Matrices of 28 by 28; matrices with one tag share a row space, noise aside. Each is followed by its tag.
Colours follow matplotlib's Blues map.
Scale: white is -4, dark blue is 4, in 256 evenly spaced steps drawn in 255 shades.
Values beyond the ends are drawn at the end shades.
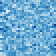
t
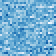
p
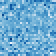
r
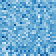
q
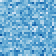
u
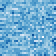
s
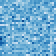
t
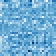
u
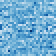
p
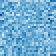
r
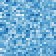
t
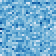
t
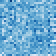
r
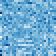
p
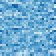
s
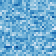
s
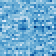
s
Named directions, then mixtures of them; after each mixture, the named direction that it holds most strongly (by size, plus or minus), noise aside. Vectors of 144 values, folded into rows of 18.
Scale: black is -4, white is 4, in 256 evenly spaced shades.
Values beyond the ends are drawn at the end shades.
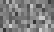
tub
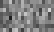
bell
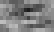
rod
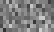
tub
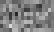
rod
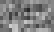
rod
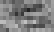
rod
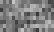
rod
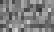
bell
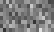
tub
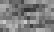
rod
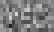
tub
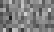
bell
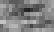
rod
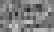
rod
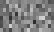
tub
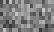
tub
